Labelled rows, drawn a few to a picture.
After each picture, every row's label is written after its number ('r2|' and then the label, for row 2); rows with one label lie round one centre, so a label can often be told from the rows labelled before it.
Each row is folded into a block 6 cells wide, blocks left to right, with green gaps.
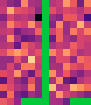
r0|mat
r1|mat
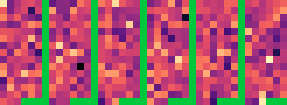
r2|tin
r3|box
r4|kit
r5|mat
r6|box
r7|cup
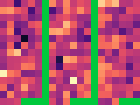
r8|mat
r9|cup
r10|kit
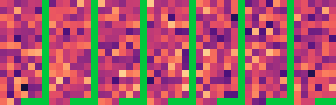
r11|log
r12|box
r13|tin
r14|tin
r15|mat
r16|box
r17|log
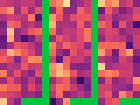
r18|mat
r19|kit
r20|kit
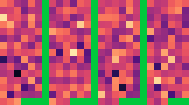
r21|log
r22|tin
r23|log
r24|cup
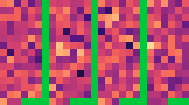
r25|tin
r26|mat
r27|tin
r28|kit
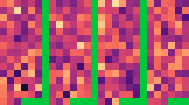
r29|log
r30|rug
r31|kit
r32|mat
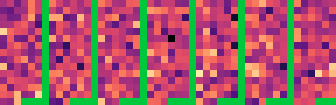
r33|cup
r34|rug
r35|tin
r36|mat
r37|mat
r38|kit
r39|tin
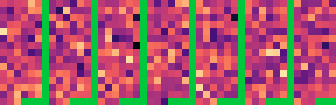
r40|cup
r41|rug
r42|mat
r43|box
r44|mat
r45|tin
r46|tin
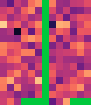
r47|box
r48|rug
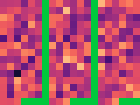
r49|log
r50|log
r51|cup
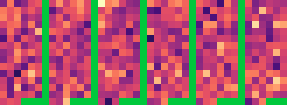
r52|log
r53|cup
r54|kit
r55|cup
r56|rug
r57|rug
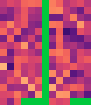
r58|cup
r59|mat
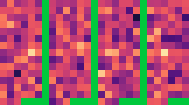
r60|log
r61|rug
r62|mat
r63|mat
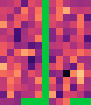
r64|box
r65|log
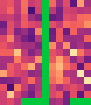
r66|mat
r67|box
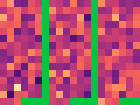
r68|log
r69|mat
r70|tin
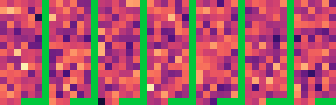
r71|mat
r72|log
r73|cup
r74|mat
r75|box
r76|cup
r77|log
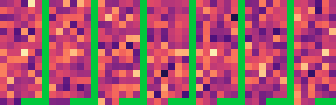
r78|box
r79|box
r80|tin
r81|log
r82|mat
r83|box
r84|log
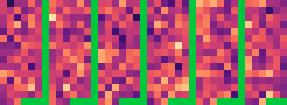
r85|rug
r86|log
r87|mat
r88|rug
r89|kit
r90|kit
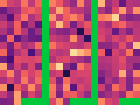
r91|cup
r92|log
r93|tin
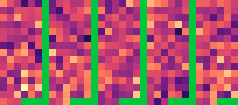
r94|tin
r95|cup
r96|box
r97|kit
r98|cup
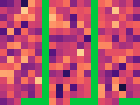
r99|box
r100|log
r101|log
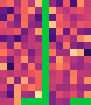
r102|cup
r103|box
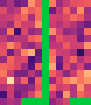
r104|box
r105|cup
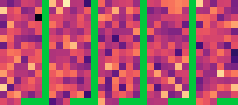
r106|mat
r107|kit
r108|log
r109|cup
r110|tin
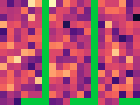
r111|box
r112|kit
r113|mat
